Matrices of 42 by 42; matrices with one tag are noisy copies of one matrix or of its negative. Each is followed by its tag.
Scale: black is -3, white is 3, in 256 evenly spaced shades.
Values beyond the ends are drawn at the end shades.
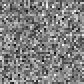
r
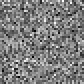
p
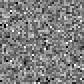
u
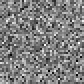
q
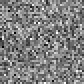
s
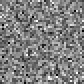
s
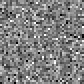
u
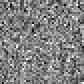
r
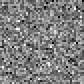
p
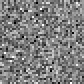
p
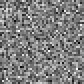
s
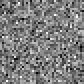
r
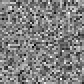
u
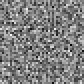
s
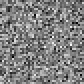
u
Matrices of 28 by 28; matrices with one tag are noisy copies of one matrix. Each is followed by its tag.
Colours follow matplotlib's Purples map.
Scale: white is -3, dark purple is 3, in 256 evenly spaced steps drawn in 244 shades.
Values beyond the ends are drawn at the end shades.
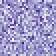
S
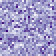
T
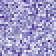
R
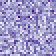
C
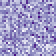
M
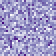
T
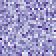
R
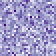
M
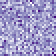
C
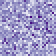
M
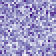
R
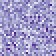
M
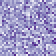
M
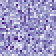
T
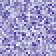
M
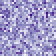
R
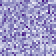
M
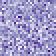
C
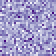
C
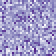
C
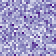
M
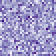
C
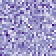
S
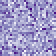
R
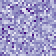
S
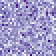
R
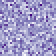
R
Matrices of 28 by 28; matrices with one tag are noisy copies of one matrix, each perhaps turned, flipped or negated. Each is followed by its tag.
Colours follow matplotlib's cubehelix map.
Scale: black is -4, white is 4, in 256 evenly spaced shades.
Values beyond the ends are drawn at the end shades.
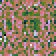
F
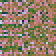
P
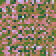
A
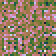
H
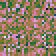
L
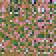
H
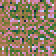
A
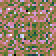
F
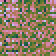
H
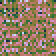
H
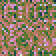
H
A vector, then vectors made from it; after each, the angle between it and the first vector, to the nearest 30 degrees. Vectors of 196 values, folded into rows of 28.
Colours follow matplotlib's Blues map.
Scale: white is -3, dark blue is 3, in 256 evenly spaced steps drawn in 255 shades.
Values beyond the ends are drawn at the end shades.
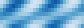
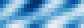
150 degrees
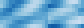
30 degrees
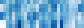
60 degrees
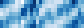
150 degrees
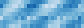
150 degrees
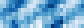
30 degrees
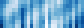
120 degrees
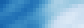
90 degrees
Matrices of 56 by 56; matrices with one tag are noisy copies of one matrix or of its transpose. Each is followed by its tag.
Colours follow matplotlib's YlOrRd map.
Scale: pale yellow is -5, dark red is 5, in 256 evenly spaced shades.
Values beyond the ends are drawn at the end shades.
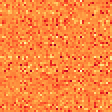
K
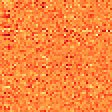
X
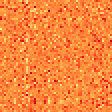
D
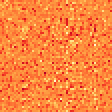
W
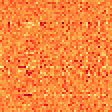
W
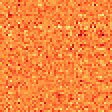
D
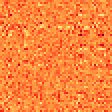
D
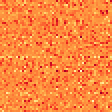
K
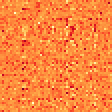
W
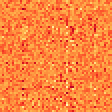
W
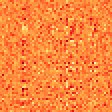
W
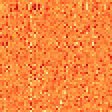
X
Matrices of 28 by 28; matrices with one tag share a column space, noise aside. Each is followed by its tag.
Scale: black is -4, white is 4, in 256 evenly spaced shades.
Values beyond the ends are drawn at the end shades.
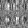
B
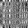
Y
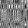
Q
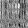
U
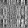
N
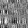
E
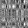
Q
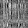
U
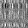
U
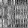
N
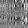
B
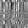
Y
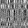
Q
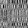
Q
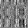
N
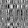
Q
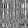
U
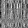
U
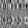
B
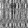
U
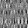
E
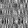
E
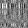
U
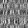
E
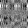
B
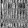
U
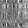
U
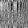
Y
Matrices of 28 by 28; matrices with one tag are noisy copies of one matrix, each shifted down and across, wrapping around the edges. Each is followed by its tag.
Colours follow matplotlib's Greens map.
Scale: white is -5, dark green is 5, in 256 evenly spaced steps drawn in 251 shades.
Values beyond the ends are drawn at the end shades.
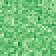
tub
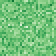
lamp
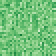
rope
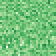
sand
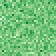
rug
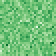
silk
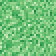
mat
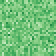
lamp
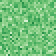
sand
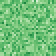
lamp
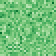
sand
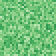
sand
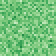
sand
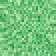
mat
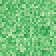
silk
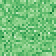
lamp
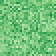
lamp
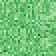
rope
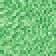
mat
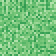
rope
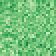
tub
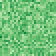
lamp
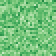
tub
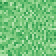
mat
